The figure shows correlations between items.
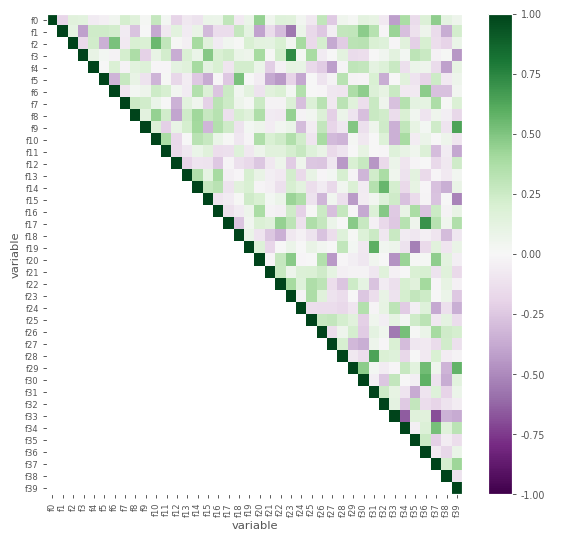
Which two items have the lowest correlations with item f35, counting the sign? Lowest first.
f19, f31
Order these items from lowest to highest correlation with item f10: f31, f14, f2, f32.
f31, f32, f14, f2
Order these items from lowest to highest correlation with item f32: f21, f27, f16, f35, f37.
f37, f27, f21, f35, f16
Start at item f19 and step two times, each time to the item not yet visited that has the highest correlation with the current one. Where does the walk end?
f28
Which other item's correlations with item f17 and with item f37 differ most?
f36
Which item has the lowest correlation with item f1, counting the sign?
f23
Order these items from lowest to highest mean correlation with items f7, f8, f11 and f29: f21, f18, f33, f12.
f12, f33, f21, f18
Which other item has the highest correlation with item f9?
f39
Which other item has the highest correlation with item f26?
f34
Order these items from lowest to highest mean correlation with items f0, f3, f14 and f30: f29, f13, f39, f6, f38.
f38, f39, f13, f29, f6
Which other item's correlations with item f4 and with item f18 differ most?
f5
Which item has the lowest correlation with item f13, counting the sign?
f30
